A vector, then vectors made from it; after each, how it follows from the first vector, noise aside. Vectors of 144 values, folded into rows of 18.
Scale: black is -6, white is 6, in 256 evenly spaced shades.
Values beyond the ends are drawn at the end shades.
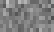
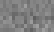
wrapped around, negated, shrunk.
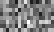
wrapped around, scaled up.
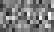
wrapped around, scaled up.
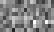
wrapped around, scaled up.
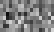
wrapped around, negated, scaled up.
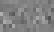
reversed, negated, partly zeroed.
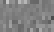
partly zeroed.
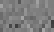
wrapped around, negated, partly zeroed.
